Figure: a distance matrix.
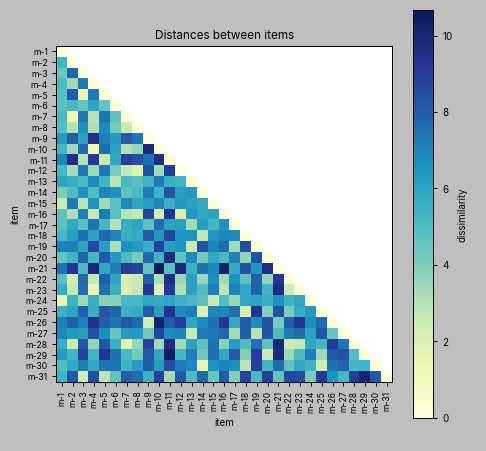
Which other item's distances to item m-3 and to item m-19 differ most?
m-5
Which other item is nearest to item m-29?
m-20
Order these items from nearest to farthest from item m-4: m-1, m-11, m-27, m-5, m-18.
m-1, m-18, m-5, m-27, m-11
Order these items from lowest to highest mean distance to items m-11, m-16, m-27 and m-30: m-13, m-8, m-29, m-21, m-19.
m-13, m-8, m-19, m-21, m-29
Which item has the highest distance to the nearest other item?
m-21
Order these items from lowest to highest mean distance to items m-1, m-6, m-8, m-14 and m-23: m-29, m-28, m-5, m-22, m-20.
m-22, m-28, m-20, m-29, m-5
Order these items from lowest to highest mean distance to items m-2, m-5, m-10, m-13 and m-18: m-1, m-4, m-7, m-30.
m-7, m-4, m-1, m-30
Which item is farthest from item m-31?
m-29
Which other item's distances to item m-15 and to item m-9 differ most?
m-26
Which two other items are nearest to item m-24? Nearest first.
m-1, m-15
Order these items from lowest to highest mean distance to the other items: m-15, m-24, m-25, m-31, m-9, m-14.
m-24, m-14, m-15, m-25, m-31, m-9
